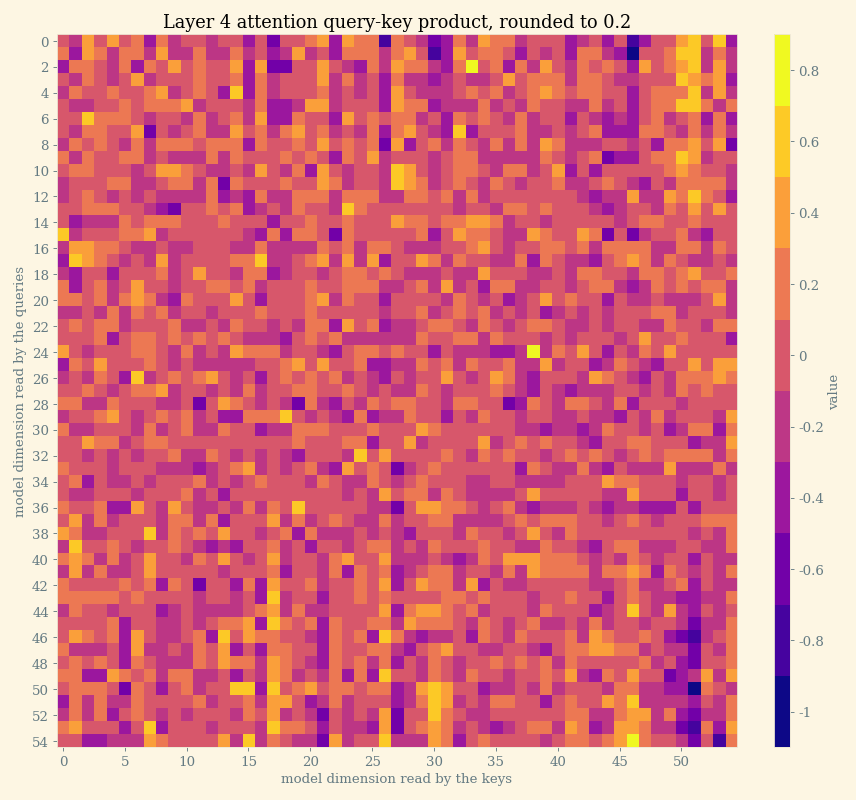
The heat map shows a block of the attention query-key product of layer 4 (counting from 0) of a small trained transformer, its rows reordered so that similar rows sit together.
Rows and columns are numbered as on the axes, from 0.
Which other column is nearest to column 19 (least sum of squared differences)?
3
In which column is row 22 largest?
23
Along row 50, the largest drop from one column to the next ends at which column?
16
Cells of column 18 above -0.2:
31
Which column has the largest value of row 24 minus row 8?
38
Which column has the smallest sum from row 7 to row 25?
26
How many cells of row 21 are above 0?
10
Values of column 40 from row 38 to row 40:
-0.2 0 0.2
